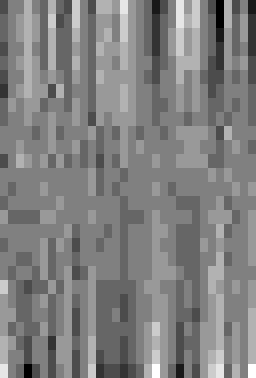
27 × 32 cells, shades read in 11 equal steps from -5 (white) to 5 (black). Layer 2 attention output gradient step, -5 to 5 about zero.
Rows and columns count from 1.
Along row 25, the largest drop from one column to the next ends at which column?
8
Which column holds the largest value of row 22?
16
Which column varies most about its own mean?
28
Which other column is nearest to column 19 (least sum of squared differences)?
30
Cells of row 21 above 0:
12
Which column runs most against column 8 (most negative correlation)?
7
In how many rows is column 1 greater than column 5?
12
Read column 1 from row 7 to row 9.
3 1 1
